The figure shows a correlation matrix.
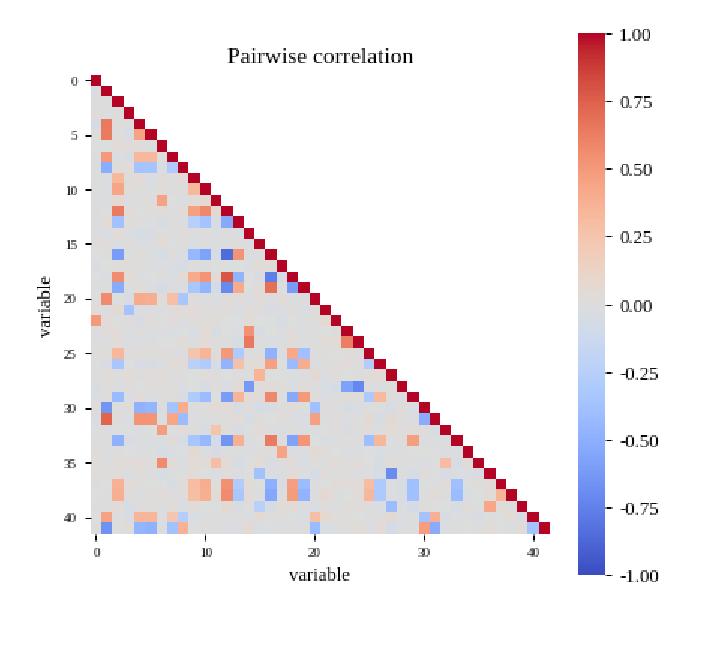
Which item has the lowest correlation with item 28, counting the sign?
24
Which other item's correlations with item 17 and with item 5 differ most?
1
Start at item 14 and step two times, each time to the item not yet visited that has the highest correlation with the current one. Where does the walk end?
23
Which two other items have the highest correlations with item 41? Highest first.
30, 8
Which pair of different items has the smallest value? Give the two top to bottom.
12, 16
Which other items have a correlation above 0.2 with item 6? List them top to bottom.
11, 32, 35
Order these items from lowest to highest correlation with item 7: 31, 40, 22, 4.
22, 40, 4, 31
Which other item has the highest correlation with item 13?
16
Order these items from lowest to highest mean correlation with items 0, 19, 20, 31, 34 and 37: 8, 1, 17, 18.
8, 18, 17, 1
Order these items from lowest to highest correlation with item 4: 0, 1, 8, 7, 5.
8, 0, 7, 5, 1
